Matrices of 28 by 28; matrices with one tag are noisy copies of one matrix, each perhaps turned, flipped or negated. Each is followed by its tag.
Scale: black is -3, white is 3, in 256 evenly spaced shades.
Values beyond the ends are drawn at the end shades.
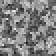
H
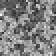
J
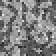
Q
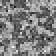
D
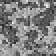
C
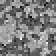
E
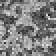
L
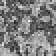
L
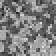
J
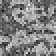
Q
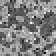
E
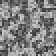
H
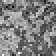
J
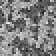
C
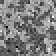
J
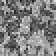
L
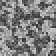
D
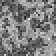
C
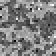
E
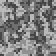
Q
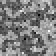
Q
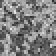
J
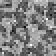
H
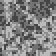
J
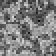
L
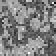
C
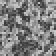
E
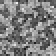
D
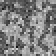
Q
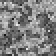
C
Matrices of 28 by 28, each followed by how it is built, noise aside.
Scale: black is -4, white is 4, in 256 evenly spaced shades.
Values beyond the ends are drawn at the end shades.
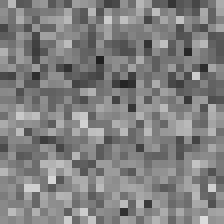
blocks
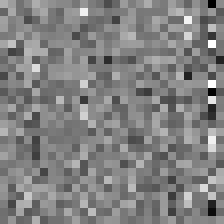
uneven columns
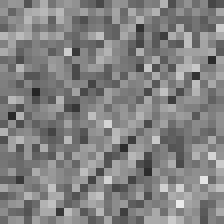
Hankel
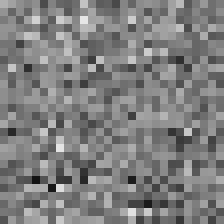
low rank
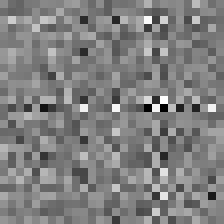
low rank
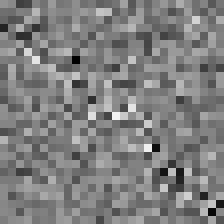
banded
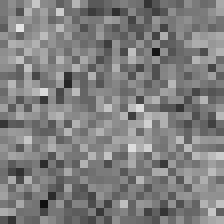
smooth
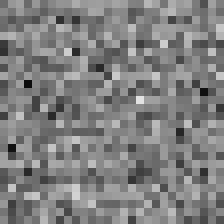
blocks
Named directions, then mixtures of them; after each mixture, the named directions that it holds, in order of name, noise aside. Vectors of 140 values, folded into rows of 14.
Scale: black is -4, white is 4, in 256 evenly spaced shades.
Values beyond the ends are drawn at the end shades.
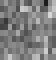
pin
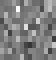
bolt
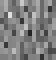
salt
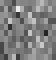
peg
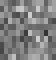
peg, pin.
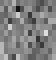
peg.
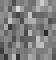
peg.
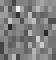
peg.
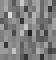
salt.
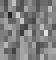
peg, salt.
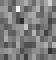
bolt, peg, salt.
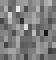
bolt, peg, salt.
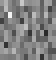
salt.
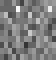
bolt, peg, salt.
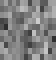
bolt, pin, salt.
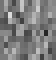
peg, pin, salt.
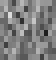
peg, salt.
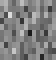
salt.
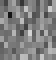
salt.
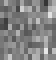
pin.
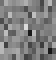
bolt, peg, salt.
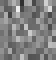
bolt, pin, salt.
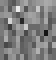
bolt, peg, salt.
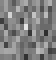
bolt, salt.
